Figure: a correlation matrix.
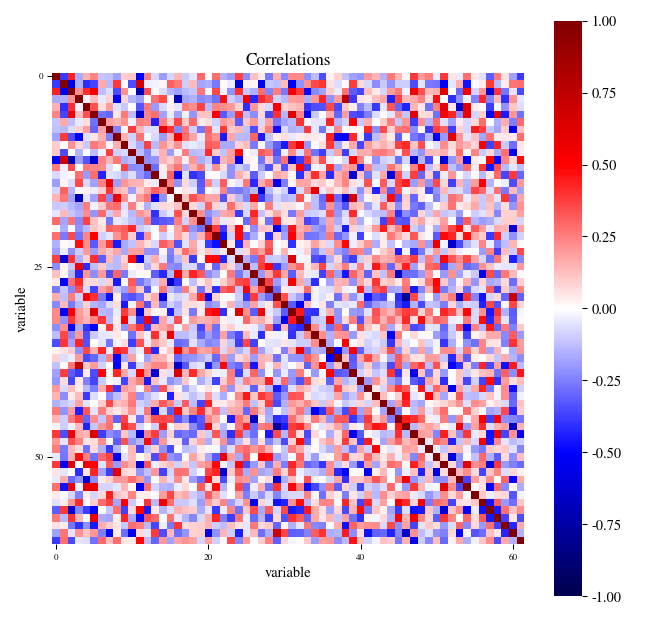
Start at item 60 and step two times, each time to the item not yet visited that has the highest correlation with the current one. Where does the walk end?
4
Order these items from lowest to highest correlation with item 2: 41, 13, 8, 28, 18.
8, 28, 18, 13, 41
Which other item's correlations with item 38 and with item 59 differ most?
3
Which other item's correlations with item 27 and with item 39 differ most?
16
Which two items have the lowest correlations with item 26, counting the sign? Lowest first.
45, 56
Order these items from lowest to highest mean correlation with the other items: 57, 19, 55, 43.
57, 19, 55, 43
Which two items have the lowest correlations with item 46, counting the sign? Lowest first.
29, 60
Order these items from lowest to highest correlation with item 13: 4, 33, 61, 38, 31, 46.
61, 4, 46, 31, 33, 38
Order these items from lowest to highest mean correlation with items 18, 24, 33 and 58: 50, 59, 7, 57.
50, 57, 59, 7
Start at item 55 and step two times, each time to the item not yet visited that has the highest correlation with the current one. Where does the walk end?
14
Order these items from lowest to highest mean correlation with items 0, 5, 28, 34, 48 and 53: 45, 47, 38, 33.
33, 38, 47, 45
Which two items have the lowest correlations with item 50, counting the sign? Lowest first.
52, 8
